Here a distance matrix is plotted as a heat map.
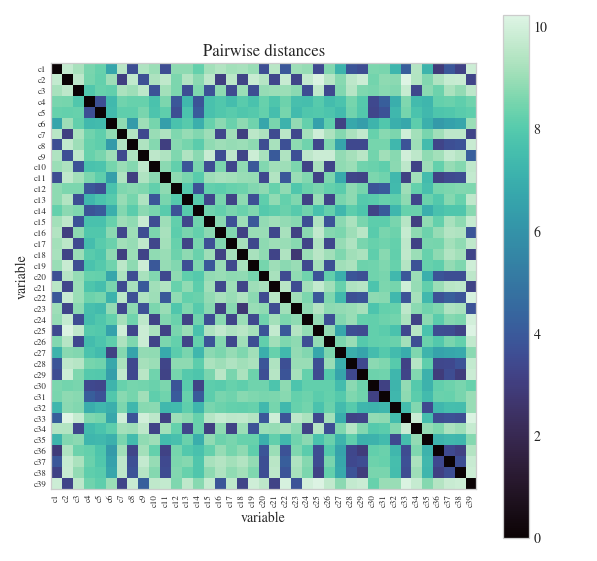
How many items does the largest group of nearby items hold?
12
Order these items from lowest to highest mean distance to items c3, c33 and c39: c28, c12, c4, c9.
c28, c9, c4, c12
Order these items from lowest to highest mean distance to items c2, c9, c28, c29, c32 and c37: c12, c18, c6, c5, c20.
c20, c18, c6, c5, c12
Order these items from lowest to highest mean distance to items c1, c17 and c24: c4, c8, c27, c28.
c8, c28, c4, c27
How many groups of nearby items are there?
6
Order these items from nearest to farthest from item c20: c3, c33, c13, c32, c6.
c33, c6, c32, c13, c3
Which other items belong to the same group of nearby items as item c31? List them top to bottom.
c4, c5, c12, c14, c30
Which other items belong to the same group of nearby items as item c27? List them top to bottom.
c6
